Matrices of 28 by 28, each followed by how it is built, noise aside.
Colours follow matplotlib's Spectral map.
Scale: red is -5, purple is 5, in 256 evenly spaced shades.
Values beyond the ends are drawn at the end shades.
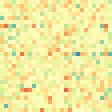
low rank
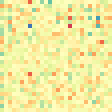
low rank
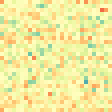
blocks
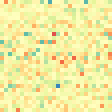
uneven rows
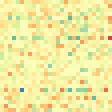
uneven rows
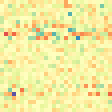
uneven rows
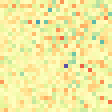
upper triangular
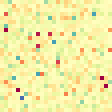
sparse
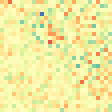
upper triangular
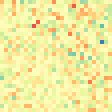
upper triangular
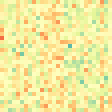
blocks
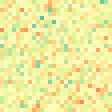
Hankel
